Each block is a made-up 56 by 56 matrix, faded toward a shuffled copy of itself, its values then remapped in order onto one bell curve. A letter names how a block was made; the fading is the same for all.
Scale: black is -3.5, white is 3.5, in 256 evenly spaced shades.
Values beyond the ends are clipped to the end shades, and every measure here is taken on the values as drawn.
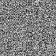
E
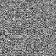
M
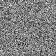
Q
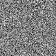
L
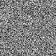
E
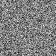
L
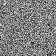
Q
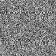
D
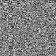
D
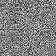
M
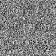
E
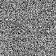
D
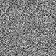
M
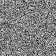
Q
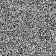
L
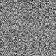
M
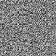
D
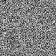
E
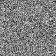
E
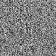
E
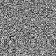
M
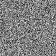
L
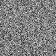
L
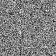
L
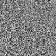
D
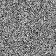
L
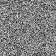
Q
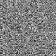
M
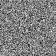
Q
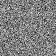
Q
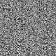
D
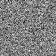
Q
